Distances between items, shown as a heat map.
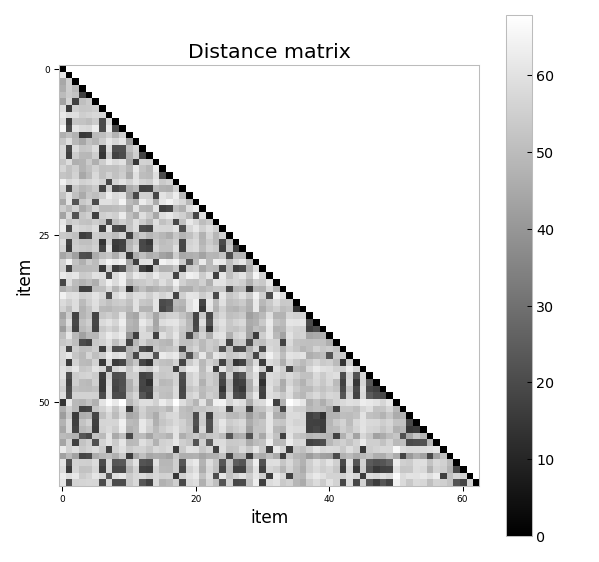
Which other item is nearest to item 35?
36
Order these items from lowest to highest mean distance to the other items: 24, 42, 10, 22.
42, 10, 24, 22
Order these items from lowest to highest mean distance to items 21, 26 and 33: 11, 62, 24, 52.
62, 24, 52, 11
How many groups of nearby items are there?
7
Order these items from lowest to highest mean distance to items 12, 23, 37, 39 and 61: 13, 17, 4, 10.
17, 13, 10, 4
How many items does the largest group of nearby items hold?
20
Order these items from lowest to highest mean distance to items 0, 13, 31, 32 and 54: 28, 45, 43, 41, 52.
52, 28, 45, 41, 43
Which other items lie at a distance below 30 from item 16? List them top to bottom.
15, 21, 35, 36
